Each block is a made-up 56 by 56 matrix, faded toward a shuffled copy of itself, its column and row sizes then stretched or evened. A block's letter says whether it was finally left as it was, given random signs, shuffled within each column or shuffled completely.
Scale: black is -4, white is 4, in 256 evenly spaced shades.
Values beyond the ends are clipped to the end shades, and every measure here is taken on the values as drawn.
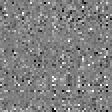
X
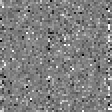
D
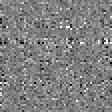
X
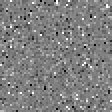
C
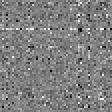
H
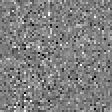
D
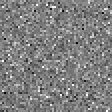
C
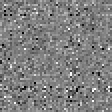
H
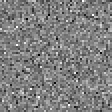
C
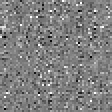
X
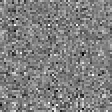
X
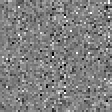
D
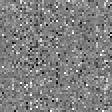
D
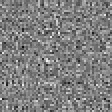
X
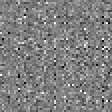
X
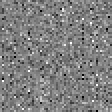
D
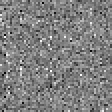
D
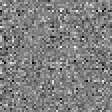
H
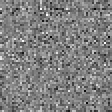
H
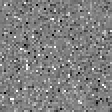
C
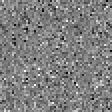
D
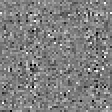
H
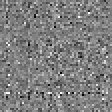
H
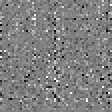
X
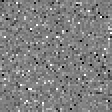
C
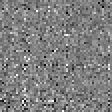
H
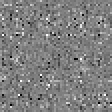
H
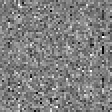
D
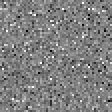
C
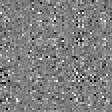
X
